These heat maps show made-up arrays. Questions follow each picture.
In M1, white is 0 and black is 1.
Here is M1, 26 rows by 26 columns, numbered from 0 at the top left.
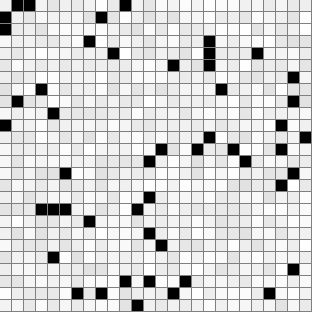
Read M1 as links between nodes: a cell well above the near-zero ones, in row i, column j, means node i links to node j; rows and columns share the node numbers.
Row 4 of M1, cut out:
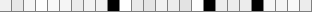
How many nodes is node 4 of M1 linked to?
3
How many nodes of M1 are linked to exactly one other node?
11
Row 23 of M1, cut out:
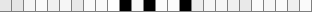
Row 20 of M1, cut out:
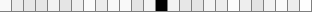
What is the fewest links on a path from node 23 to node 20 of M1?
3
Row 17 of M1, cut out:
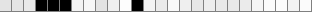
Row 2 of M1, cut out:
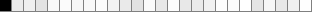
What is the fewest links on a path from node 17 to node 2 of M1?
7
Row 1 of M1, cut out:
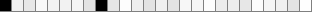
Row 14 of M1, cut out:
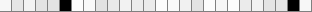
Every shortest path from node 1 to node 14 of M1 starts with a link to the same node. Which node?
node 8
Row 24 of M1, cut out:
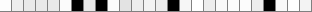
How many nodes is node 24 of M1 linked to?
4
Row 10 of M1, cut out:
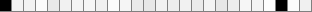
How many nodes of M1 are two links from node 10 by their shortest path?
4
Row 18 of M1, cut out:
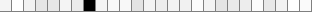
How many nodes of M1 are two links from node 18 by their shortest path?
1
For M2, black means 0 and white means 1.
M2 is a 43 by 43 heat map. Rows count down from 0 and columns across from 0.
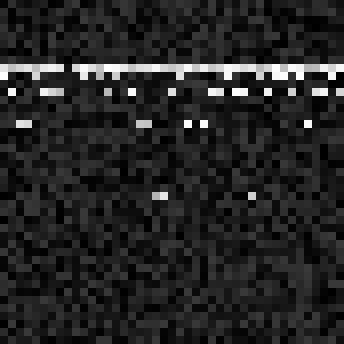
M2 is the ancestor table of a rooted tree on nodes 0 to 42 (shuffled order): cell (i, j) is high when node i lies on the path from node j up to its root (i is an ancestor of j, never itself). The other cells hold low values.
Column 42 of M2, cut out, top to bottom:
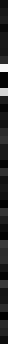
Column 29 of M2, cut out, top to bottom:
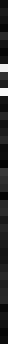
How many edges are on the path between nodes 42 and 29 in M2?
2
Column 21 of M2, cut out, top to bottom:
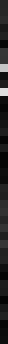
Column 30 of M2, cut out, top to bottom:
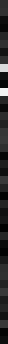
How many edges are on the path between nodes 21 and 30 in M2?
2
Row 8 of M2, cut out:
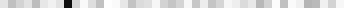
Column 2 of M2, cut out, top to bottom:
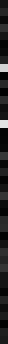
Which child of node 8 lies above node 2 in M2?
15
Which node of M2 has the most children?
11
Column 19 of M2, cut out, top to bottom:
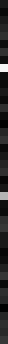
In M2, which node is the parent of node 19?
24
